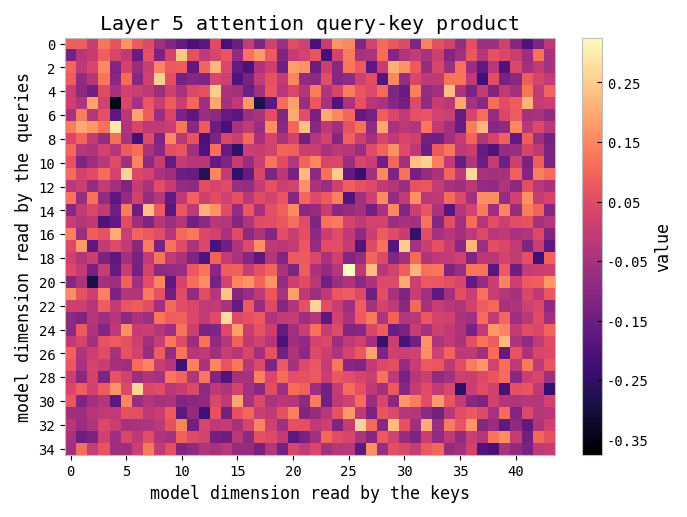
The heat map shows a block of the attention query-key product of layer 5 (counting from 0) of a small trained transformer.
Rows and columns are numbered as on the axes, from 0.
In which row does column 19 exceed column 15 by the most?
9
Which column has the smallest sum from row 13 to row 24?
4
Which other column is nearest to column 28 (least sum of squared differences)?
24
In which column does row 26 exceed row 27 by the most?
10
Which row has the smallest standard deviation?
12
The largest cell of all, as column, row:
25, 19
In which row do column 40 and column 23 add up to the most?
6
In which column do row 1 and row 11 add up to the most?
36
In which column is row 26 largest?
27
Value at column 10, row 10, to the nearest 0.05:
0
